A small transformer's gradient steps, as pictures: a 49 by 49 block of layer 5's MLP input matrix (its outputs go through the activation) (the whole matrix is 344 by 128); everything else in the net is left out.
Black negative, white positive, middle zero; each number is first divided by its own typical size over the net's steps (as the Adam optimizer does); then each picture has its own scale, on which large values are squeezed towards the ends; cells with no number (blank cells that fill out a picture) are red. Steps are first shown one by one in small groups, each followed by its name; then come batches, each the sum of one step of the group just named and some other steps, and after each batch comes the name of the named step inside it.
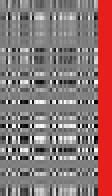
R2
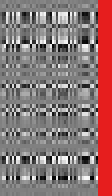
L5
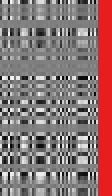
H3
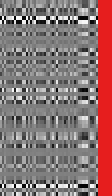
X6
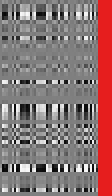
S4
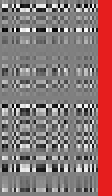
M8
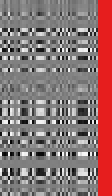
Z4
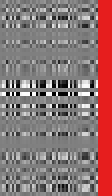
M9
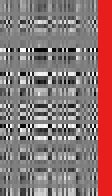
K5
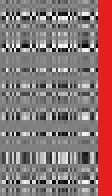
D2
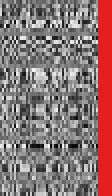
S4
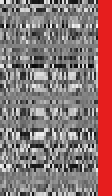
R2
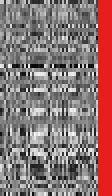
L5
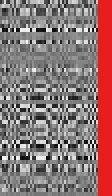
M8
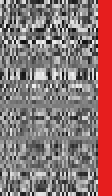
D2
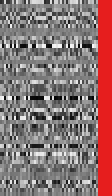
D2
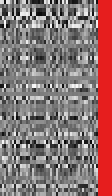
X6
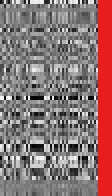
L5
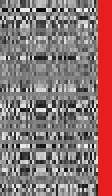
X6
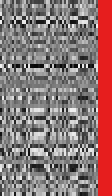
X6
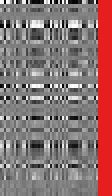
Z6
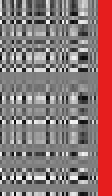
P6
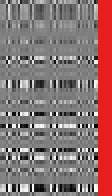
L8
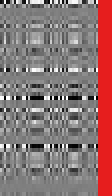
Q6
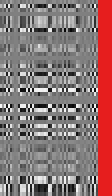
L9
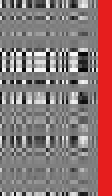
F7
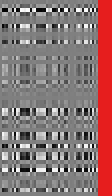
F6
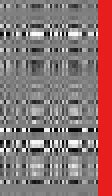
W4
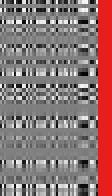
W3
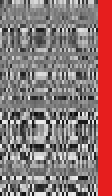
L8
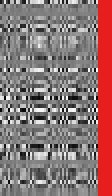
Q6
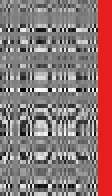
L9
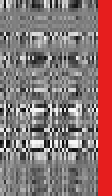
W4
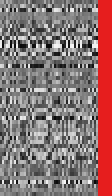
L9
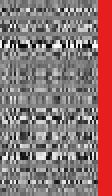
F6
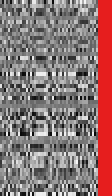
W3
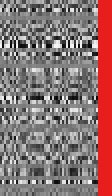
Q6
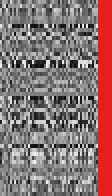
L9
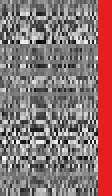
W4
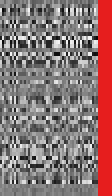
F6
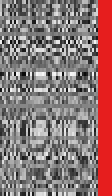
W3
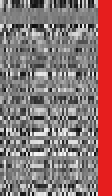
W4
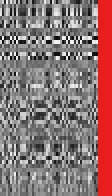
Z6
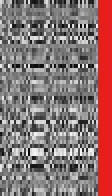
P6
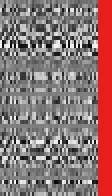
W4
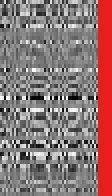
Q6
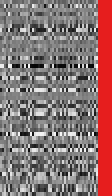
L9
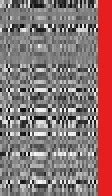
L9
